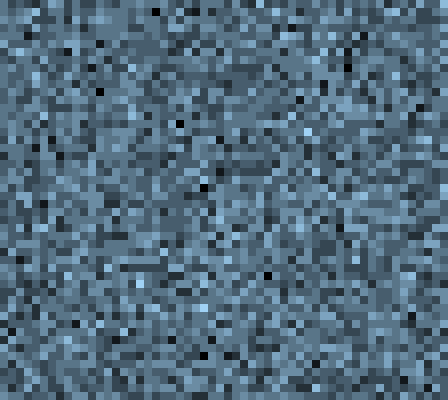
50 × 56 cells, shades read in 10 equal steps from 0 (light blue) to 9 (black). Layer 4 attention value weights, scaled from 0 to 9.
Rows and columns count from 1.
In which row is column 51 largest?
48
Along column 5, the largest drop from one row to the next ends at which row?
2
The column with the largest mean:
54
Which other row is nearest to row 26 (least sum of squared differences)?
43
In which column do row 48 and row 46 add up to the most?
40
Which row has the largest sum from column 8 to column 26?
45
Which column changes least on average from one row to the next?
19
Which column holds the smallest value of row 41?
13
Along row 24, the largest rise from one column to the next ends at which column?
26
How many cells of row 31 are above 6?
4
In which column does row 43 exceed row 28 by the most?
27
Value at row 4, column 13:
4
